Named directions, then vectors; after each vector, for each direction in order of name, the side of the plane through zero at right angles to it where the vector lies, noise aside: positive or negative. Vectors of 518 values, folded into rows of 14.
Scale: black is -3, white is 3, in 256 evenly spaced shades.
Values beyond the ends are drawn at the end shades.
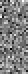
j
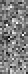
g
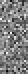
negative, negative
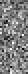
positive, negative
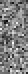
positive, negative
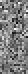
negative, negative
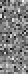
positive, positive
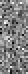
negative, positive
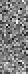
positive, positive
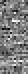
positive, positive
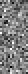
positive, negative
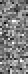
positive, negative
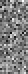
positive, positive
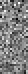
negative, negative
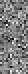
positive, negative
